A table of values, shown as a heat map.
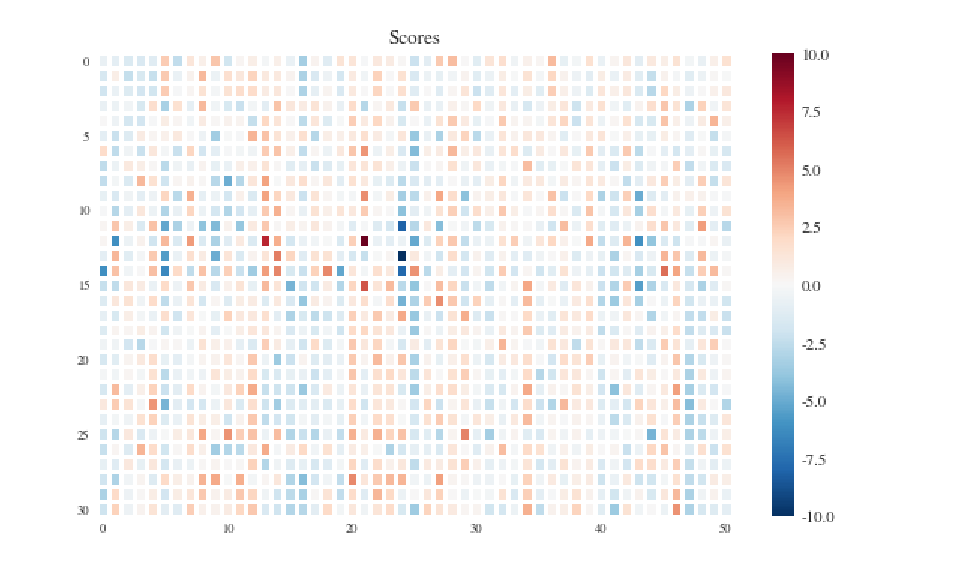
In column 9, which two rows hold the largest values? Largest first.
28, 0
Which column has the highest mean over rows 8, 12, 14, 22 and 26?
13
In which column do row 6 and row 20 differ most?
14
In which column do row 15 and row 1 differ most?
21
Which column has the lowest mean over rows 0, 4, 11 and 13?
24
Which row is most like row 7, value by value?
18
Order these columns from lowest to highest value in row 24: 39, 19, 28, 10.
10, 19, 39, 28
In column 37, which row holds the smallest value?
9
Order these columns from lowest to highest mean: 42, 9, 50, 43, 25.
25, 43, 9, 50, 42
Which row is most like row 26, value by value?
8
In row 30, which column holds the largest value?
46
